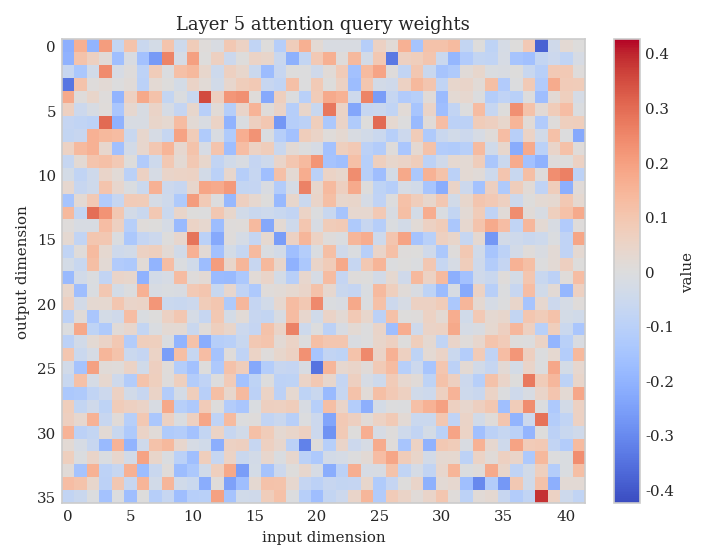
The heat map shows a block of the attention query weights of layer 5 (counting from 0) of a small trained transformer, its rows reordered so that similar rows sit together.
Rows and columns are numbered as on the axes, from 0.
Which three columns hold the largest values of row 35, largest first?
38, 12, 24
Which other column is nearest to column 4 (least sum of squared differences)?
28
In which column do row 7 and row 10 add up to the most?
39
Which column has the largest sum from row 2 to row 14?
3
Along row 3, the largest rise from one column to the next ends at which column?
1
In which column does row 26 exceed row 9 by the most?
37
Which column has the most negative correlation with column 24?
8
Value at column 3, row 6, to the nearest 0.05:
0.3
